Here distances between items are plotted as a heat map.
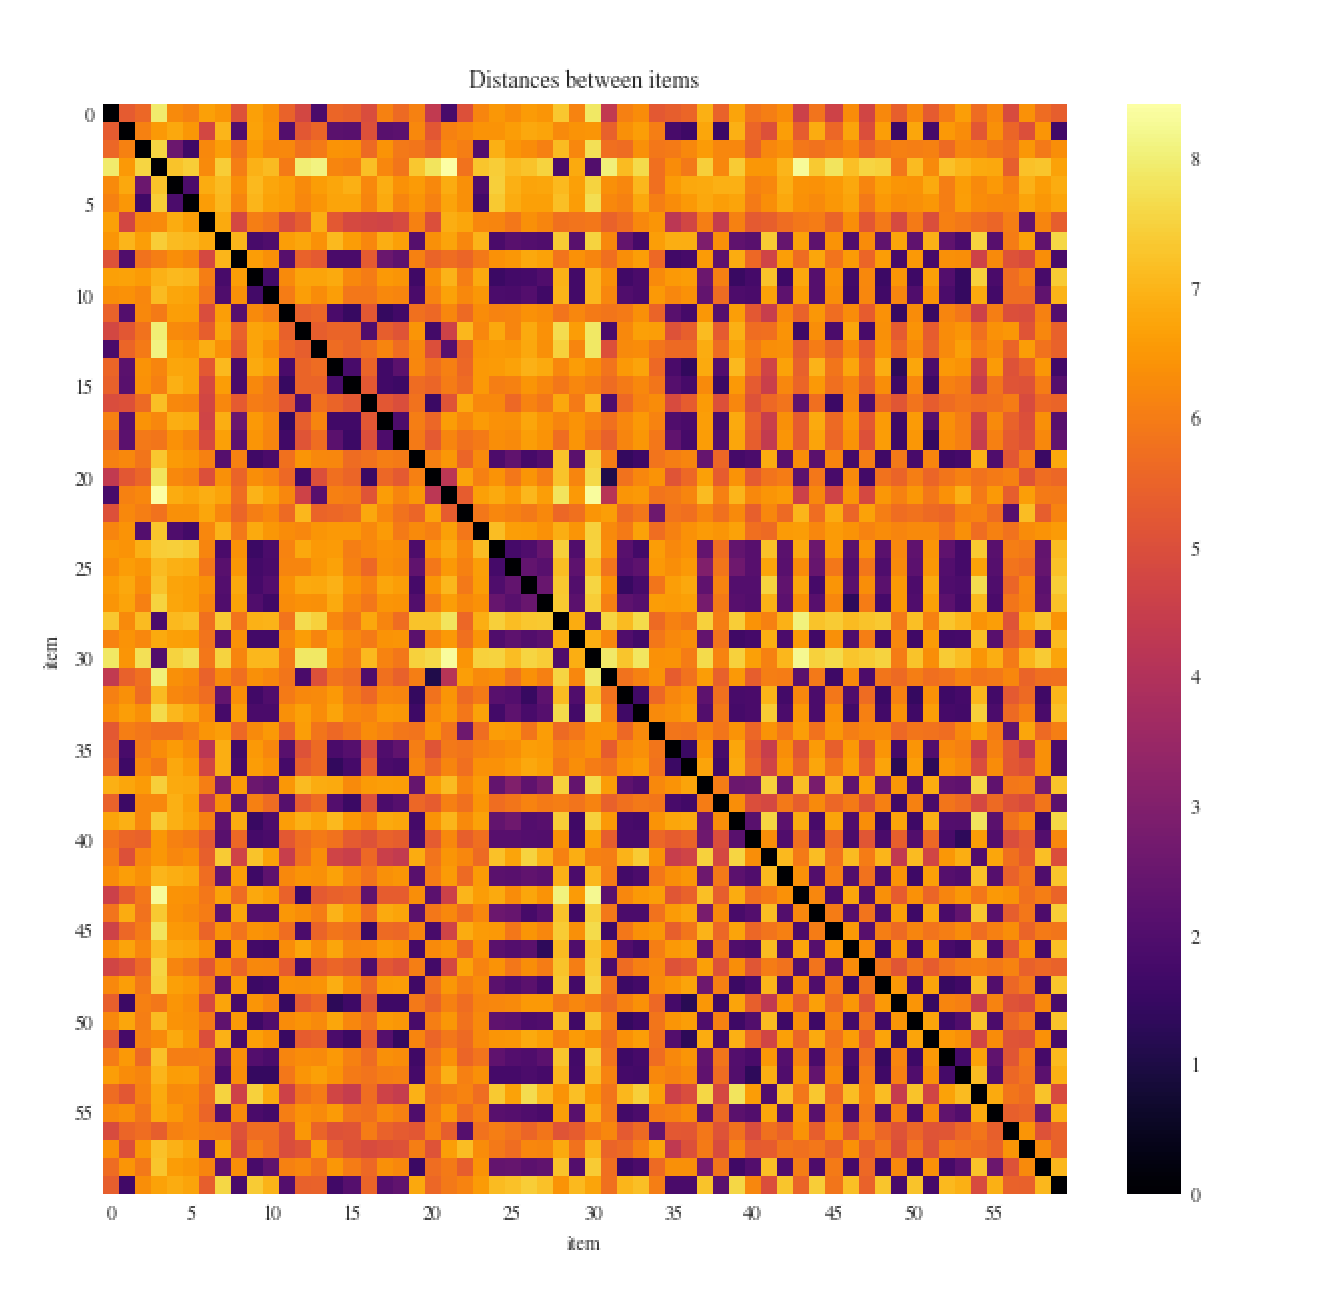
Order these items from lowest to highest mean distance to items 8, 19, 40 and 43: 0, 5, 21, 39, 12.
39, 12, 0, 21, 5
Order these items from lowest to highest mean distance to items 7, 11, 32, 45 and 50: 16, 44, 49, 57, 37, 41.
44, 37, 16, 49, 57, 41
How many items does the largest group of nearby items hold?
23
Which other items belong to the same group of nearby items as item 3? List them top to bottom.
28, 30
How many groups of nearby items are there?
9
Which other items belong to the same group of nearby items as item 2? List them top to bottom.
4, 5, 23
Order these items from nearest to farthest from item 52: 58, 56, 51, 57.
58, 56, 57, 51
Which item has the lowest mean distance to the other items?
40
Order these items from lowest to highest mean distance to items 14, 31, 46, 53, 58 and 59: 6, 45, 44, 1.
44, 1, 45, 6
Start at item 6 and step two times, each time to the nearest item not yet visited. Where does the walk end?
35
